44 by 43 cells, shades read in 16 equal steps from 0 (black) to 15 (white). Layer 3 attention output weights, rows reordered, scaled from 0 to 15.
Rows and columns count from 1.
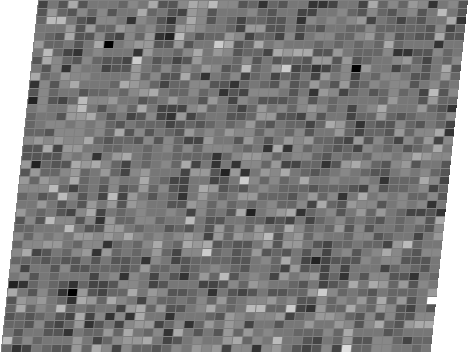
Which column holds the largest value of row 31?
40
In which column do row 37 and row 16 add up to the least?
7
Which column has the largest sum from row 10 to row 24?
6
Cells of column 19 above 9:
2
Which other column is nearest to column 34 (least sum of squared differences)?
39
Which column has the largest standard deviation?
43
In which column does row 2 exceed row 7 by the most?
11
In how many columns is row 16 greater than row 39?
9
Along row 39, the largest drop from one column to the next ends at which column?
30
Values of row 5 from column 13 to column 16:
3 2 11 7
